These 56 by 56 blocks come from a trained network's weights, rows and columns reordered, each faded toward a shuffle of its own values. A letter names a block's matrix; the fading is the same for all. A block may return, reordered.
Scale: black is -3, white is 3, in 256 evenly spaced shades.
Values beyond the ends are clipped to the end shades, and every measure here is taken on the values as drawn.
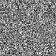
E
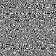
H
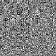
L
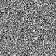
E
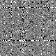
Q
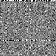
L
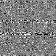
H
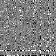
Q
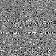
H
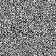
E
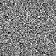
E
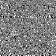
H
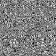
H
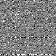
L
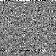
L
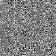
Q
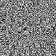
E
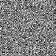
E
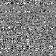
H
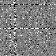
Q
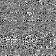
H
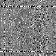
Q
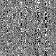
Q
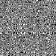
H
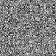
E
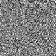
E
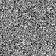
E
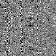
Q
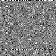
L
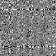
Q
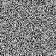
E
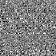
H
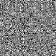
L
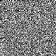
E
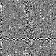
Q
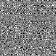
H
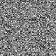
E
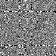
L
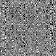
Q
